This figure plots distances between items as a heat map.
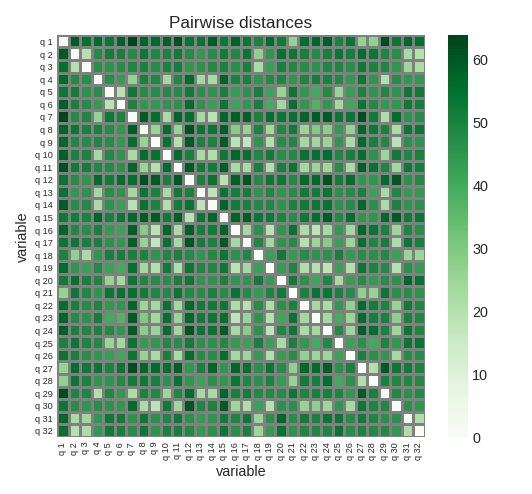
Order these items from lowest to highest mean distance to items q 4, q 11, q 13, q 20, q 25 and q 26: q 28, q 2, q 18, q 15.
q 28, q 18, q 2, q 15
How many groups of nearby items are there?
6
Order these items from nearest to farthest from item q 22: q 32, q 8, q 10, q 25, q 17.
q 17, q 8, q 25, q 32, q 10
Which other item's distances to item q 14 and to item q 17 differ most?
q 7
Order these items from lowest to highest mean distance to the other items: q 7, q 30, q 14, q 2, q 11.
q 30, q 11, q 14, q 2, q 7
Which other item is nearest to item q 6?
q 5
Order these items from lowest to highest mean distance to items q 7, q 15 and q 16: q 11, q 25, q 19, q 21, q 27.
q 19, q 11, q 25, q 21, q 27
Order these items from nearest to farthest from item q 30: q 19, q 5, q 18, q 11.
q 19, q 11, q 18, q 5
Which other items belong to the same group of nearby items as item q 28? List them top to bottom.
q 1, q 21, q 27
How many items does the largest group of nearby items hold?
11
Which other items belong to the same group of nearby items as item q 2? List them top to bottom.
q 3, q 18, q 31, q 32
